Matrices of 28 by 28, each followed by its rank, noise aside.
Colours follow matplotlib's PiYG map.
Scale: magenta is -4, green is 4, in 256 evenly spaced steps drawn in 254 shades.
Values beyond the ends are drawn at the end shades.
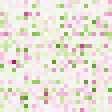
eight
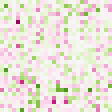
eight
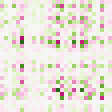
three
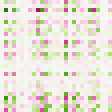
two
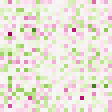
six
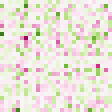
six
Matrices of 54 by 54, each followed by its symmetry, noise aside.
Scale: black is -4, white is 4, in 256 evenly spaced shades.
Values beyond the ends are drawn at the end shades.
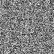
same after a half turn.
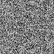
mirrored top to bottom.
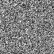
no symmetry.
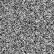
mirrored top to bottom.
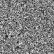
symmetric across the other diagonal.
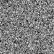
no symmetry.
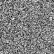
antisymmetric.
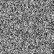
mirrored top to bottom.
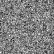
mirrored top to bottom.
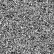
same after a half turn.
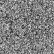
mirrored top to bottom.
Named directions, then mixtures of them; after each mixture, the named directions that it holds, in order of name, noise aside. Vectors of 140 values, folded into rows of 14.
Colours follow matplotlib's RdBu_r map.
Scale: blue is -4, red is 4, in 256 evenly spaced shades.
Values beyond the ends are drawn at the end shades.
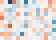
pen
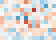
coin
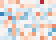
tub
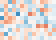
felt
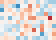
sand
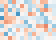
felt.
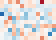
tub.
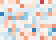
tub.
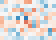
coin.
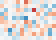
coin, tub.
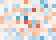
coin.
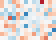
pen, tub.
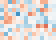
felt.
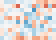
coin, sand.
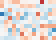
tub.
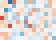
coin, pen.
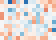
coin, pen.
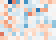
felt, pen.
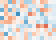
felt.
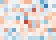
coin.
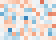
coin, tub.
